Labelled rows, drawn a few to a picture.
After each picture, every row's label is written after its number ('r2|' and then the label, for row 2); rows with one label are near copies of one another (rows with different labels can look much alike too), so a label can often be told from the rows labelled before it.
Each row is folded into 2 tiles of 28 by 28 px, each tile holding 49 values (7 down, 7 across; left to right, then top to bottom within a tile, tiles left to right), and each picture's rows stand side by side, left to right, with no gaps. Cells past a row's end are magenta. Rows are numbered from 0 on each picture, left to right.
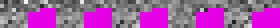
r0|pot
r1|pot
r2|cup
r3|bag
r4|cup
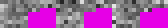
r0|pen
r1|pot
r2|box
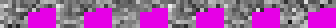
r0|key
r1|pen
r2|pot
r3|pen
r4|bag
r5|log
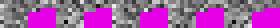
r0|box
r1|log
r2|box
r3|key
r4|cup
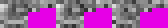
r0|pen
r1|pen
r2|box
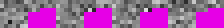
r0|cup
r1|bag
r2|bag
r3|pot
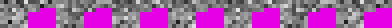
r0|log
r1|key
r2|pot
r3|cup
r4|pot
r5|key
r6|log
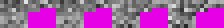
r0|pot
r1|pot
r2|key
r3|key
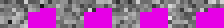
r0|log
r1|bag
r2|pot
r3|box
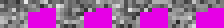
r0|pot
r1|pen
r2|key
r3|cup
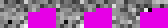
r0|cup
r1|cup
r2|bag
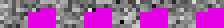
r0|key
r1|bag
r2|log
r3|pot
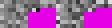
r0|bag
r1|box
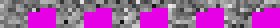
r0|bag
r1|log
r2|log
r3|pen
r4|key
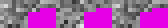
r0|key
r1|cup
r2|key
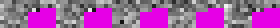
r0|bag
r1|bag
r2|log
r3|pot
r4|pen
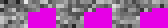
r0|pot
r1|key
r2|pen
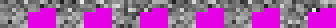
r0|log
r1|pot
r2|key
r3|pot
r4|log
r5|bag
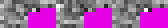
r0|bag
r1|pen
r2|bag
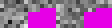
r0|cup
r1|box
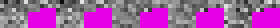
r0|pot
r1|pot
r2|bag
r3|bag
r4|box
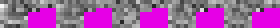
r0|pen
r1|pen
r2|log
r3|bag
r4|bag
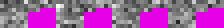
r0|pot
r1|pen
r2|box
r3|log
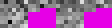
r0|log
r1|pot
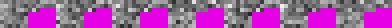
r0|key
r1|box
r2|key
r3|pot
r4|key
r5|pen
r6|pot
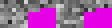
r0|log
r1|pen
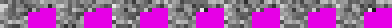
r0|pen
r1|key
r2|box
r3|bag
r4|box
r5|box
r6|bag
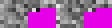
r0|bag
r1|box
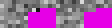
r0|bag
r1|pot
